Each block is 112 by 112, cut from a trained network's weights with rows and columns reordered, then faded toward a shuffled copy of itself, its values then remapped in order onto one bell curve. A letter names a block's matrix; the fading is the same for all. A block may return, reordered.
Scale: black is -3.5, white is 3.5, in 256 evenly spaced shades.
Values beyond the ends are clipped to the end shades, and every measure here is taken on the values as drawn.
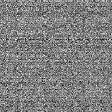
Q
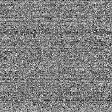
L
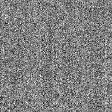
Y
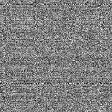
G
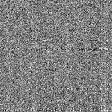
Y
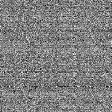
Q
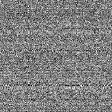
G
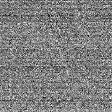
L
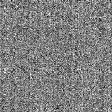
Y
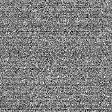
L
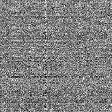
Q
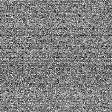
L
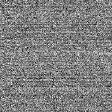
L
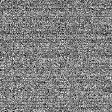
L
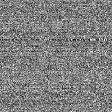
G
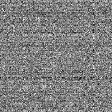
Q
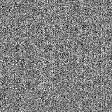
Y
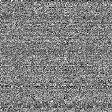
G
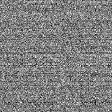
G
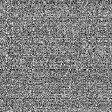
Q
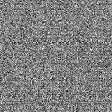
G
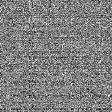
Q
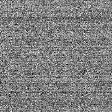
L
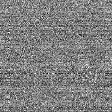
G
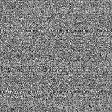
G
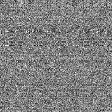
G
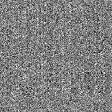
Y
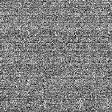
L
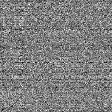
G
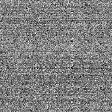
L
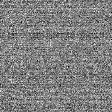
L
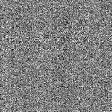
Y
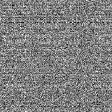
Q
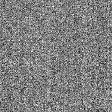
Y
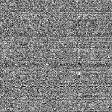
G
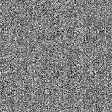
Y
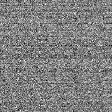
Q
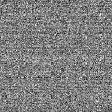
Q
